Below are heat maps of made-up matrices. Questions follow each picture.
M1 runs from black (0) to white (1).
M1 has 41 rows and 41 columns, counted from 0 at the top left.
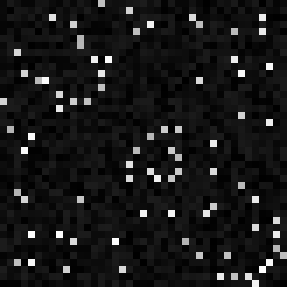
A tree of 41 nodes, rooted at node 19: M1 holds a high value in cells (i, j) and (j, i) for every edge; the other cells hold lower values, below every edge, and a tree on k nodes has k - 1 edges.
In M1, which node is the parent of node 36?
28
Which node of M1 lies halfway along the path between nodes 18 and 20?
24
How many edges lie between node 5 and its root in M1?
5
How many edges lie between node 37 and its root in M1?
2
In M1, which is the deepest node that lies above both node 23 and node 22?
25
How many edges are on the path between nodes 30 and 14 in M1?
5
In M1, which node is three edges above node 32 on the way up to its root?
3
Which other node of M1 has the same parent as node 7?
27
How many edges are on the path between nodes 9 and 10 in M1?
7
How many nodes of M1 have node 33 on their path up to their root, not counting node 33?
6
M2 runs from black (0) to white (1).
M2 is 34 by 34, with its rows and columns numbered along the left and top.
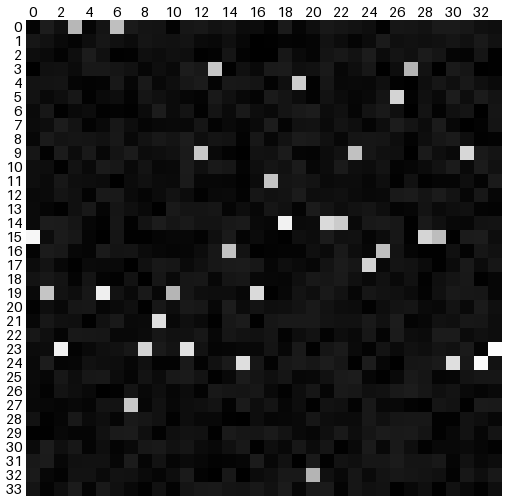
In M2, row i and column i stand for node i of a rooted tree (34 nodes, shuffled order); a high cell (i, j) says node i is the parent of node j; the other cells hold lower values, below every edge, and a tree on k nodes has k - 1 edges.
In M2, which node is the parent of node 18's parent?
16
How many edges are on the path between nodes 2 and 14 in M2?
4
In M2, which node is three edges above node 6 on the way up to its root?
24
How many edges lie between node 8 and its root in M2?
7
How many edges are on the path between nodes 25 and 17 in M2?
7
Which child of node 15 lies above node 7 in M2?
0
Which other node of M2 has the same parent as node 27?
13
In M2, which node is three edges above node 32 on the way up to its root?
11
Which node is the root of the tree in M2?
4
